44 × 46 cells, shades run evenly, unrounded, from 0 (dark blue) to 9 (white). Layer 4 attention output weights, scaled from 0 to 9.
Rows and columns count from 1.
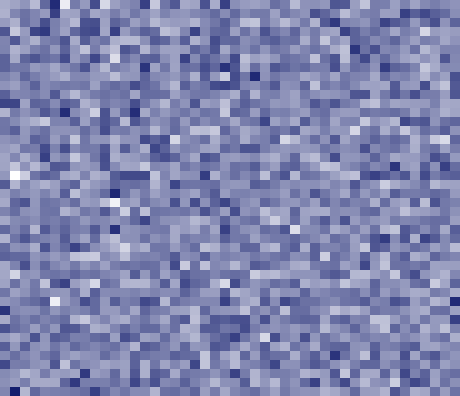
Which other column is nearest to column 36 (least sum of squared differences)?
22
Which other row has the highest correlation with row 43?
31
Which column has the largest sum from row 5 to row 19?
12
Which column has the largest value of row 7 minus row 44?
2
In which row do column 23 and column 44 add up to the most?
32
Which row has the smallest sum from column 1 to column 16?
4
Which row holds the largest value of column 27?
38
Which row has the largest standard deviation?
20
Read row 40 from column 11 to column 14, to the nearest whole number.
3 4 5 3
